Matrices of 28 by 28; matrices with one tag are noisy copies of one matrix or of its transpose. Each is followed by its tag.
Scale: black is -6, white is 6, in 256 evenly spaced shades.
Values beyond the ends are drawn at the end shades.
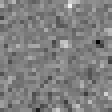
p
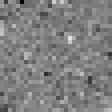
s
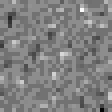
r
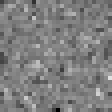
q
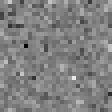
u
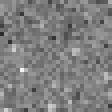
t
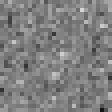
r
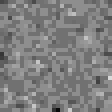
q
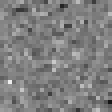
r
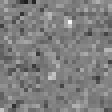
t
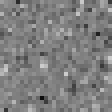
p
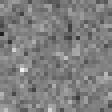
t
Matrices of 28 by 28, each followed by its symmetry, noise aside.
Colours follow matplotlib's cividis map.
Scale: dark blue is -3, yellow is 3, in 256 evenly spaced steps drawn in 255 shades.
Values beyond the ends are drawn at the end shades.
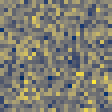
no symmetry.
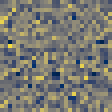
mirrored left to right.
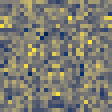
mirrored left to right.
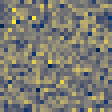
no symmetry.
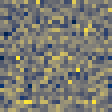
mirrored left to right.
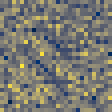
symmetric across the other diagonal.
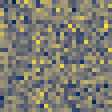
no symmetry.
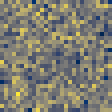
no symmetry.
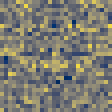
mirrored left to right.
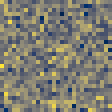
no symmetry.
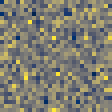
same after a half turn.
